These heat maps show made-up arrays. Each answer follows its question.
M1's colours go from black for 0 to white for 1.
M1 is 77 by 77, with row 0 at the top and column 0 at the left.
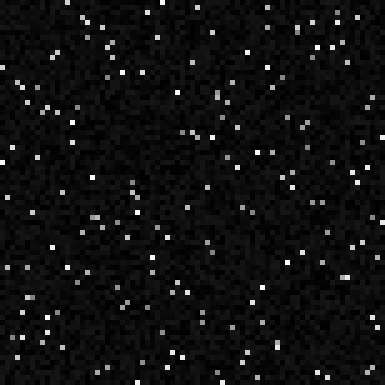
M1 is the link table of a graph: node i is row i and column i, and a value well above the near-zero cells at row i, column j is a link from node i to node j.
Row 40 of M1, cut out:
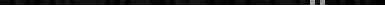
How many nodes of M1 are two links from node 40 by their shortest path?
3
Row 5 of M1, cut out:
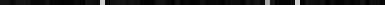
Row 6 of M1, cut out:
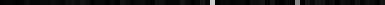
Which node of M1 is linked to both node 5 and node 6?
node 59
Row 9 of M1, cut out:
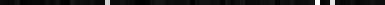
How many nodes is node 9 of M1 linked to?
3
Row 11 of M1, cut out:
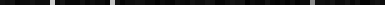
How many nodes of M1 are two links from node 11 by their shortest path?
4
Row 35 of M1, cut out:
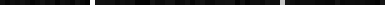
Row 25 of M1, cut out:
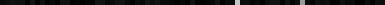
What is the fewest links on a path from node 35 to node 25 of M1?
7
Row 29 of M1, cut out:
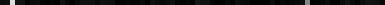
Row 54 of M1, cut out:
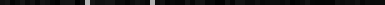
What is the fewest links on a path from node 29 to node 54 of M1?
5
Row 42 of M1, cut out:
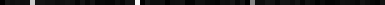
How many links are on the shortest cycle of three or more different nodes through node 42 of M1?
8
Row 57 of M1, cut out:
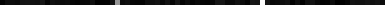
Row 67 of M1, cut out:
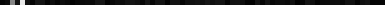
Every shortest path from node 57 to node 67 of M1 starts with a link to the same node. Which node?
node 52
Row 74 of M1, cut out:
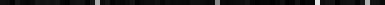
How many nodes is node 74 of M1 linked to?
4
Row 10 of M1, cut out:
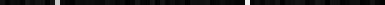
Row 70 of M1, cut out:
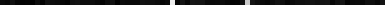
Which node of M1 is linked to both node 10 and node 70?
node 49
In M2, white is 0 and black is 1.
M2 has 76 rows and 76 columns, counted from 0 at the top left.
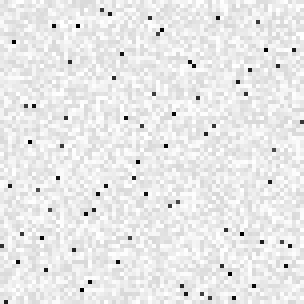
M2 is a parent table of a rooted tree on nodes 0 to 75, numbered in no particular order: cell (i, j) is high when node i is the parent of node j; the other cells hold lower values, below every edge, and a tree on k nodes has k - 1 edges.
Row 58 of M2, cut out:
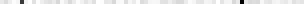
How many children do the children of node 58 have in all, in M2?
3
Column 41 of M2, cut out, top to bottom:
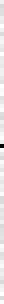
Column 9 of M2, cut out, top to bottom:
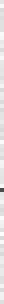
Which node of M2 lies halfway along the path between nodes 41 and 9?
15
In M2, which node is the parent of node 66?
12
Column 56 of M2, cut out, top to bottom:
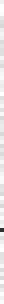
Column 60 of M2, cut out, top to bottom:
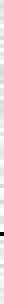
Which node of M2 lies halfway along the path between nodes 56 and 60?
37
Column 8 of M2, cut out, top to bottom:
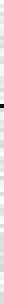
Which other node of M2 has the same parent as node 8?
6
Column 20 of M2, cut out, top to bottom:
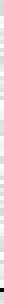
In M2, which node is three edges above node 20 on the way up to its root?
23
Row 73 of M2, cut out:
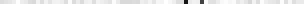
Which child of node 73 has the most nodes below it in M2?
46
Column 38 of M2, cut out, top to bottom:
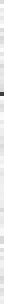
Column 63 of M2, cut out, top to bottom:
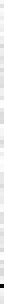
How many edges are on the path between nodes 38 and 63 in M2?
6
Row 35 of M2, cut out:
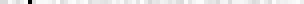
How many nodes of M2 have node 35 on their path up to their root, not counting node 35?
3
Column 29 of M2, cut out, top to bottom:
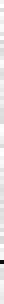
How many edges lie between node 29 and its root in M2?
4
